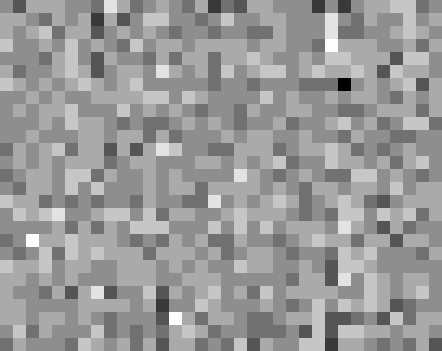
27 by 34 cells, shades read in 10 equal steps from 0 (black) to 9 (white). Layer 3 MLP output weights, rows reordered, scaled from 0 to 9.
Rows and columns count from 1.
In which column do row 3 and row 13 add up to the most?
26
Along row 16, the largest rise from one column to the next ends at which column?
17
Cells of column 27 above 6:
10
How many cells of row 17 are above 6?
11
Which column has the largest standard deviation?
27
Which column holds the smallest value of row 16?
30
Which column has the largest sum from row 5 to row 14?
6
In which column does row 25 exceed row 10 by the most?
14
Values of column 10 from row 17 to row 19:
7 5 5
